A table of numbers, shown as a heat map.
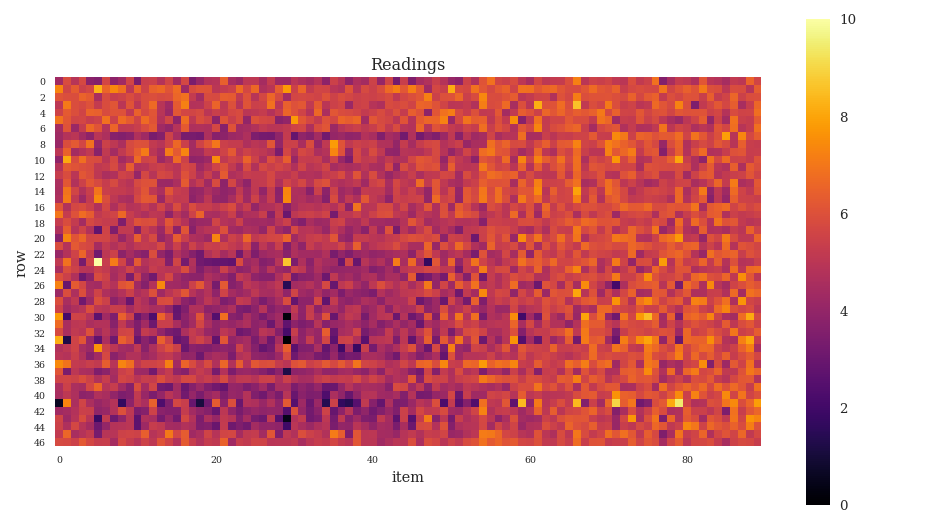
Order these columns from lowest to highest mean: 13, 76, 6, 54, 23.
23, 13, 6, 54, 76
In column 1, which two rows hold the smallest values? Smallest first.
33, 30
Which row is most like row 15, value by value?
14
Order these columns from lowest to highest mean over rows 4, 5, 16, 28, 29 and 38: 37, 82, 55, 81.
37, 55, 82, 81
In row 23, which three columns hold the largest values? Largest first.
5, 29, 77
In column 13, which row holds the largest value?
26
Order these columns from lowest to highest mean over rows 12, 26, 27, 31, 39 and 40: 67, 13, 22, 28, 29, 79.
29, 22, 28, 13, 79, 67
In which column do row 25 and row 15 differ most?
54
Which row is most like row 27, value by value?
24
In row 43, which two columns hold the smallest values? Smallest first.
29, 5
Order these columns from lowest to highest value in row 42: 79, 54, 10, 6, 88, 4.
10, 6, 79, 4, 88, 54
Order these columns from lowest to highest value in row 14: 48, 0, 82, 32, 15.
32, 0, 15, 48, 82
